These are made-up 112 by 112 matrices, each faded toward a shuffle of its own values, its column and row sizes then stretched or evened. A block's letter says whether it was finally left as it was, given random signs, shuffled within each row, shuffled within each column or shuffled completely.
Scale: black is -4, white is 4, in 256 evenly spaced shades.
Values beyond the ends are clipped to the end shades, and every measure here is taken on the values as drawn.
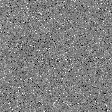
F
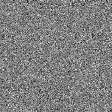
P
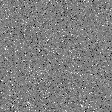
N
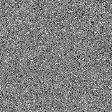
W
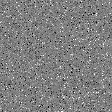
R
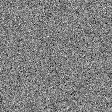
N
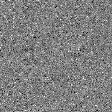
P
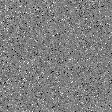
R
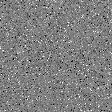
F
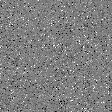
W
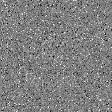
P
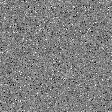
F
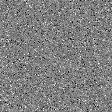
W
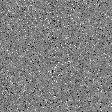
R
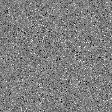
W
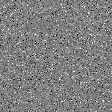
F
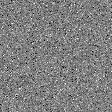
R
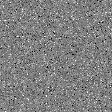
W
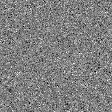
W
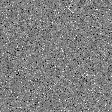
N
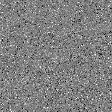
W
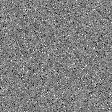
N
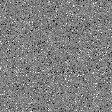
W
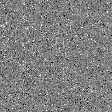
R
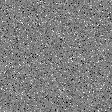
N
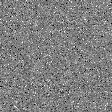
F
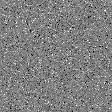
R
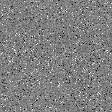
P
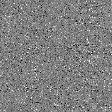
P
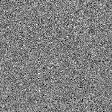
P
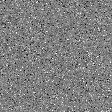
N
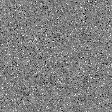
W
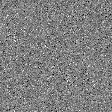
R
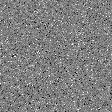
N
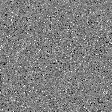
F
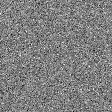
N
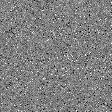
W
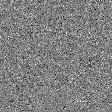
W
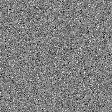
R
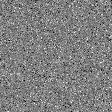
N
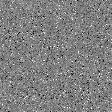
W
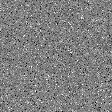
R
